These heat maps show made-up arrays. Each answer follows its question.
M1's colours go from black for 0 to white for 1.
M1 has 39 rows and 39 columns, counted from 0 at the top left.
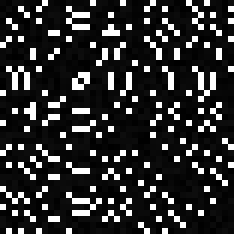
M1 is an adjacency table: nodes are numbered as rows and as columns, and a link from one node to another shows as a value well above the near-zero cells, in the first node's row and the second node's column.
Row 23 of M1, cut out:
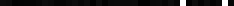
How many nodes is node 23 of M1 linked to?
2
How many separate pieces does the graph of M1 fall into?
3
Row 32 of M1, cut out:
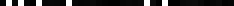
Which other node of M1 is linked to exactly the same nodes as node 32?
node 38
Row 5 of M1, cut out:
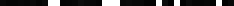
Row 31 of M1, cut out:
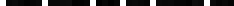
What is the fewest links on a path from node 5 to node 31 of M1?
6
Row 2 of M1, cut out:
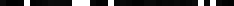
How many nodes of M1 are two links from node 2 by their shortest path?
4
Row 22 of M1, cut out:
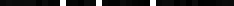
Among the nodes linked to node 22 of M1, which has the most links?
node 25
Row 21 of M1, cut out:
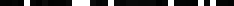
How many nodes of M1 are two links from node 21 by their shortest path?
3
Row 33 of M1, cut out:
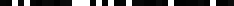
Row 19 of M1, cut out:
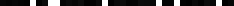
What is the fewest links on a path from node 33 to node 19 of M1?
3
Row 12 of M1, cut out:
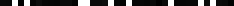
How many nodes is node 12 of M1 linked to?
9
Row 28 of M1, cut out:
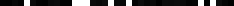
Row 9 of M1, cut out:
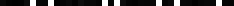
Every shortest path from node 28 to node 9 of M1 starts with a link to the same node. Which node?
node 18
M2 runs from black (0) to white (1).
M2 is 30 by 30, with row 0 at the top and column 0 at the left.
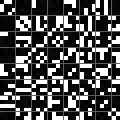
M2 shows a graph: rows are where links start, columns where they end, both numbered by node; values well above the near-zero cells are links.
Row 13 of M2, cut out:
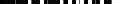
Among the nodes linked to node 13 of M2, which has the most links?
node 20
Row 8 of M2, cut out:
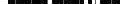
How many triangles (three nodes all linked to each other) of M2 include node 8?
8
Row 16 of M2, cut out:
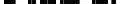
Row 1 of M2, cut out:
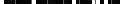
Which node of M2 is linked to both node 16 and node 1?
node 0
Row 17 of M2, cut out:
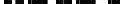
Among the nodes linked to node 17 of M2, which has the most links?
node 6
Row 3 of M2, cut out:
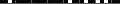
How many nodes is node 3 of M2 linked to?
5
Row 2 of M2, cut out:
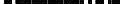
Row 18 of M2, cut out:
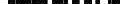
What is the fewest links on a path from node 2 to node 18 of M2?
2
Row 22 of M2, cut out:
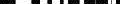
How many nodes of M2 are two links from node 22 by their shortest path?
10
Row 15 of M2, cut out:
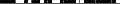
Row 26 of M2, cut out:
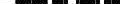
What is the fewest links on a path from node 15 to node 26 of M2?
3
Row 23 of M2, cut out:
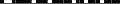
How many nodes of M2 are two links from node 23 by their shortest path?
9
